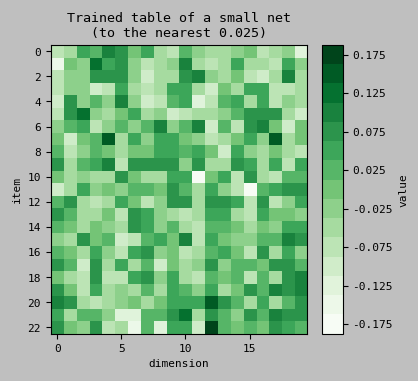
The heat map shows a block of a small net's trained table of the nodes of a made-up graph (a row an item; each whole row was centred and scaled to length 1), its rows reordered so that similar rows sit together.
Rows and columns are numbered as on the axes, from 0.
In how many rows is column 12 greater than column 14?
12
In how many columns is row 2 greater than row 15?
7
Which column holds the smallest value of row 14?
11
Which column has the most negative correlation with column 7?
5
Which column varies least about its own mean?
14
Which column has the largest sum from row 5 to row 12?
9
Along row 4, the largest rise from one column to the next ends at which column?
1
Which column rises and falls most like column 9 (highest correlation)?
19
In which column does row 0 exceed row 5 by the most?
4
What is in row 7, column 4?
0.15
